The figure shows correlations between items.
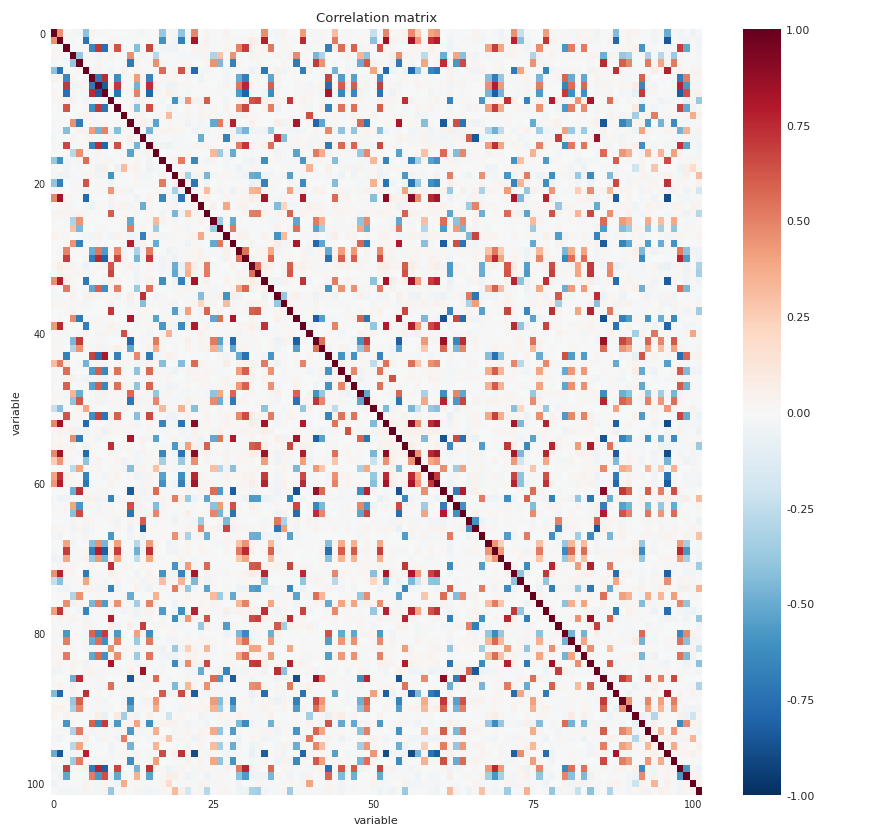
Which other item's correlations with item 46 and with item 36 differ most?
53
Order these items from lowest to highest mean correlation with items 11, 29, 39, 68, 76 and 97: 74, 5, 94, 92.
92, 5, 74, 94
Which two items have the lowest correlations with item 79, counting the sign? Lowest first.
66, 27
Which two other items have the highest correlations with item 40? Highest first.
11, 94
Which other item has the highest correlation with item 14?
85
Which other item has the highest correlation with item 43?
8
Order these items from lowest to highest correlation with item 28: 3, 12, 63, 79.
79, 3, 63, 12
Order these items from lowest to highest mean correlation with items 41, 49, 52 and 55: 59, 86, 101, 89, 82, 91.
101, 91, 82, 59, 89, 86
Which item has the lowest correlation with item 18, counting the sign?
91
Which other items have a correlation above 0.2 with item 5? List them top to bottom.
17, 20, 50, 73, 88, 96
